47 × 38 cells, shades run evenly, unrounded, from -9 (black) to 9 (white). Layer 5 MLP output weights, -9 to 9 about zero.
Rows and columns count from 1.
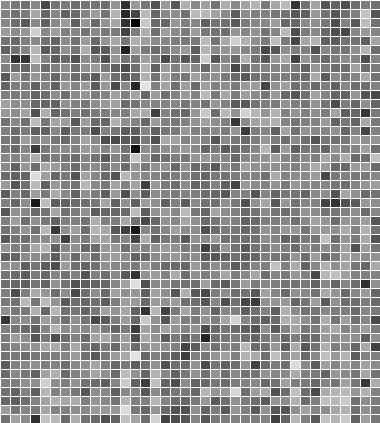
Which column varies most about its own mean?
14
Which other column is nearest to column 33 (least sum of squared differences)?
35
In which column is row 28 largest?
5
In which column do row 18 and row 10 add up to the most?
15
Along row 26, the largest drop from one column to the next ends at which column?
6
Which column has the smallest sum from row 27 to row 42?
21
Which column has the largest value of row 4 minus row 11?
4
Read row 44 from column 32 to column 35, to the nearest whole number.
-4 3 4 4
